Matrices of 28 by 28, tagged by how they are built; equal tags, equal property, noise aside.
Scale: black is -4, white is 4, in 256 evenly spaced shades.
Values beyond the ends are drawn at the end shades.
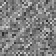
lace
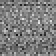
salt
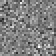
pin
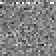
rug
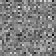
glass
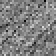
lace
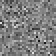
pin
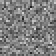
salt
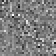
pin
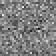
salt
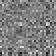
glass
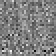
rug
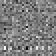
glass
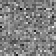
rug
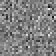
glass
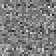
rug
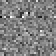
rug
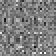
glass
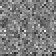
salt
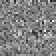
rug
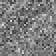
lace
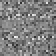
rug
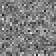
glass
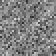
lace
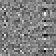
glass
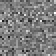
rug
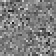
pin
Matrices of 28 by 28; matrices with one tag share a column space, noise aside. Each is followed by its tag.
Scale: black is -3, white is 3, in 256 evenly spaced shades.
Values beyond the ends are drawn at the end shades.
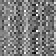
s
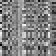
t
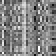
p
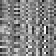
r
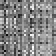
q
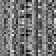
q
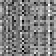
s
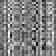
t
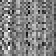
t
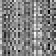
t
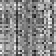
q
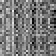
q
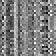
s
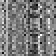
q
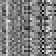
s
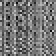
s
